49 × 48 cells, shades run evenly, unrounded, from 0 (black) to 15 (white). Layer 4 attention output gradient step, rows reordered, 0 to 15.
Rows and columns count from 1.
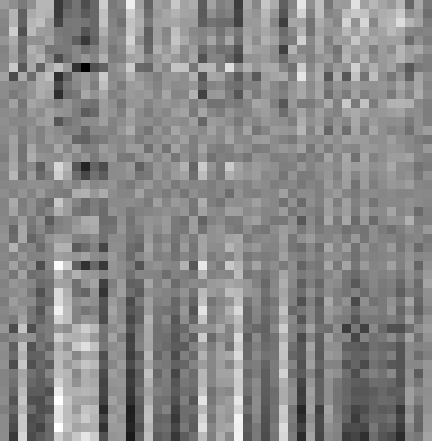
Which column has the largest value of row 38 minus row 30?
10
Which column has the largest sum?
7
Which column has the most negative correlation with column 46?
24
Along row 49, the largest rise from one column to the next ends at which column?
3
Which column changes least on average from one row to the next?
43
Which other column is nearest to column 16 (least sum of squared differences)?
5
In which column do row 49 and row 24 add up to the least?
15
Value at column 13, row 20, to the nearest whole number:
8
